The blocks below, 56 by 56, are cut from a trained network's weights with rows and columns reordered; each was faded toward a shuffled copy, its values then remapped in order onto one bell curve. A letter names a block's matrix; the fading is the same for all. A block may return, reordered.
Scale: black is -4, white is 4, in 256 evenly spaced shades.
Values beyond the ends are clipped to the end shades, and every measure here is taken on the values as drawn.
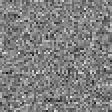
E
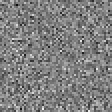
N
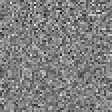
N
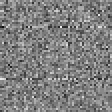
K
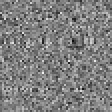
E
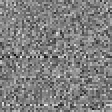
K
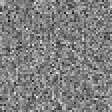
N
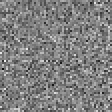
E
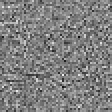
N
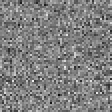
K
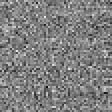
K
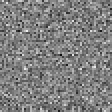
E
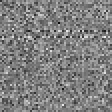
K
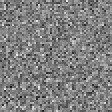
N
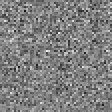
E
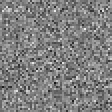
N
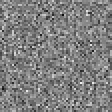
N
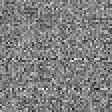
K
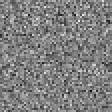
E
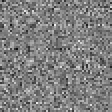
E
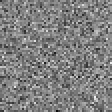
E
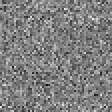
N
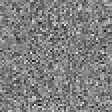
N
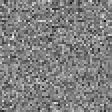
E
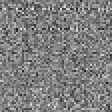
K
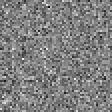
N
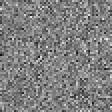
K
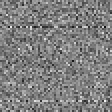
K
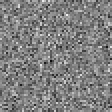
K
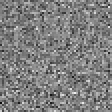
E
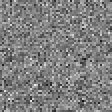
K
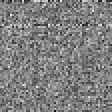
K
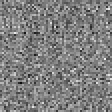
E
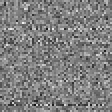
K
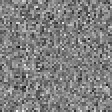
K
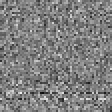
K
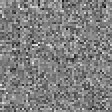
E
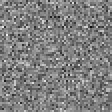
E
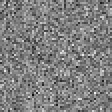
N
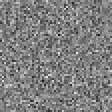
E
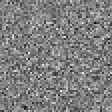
E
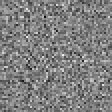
K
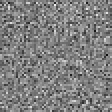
N
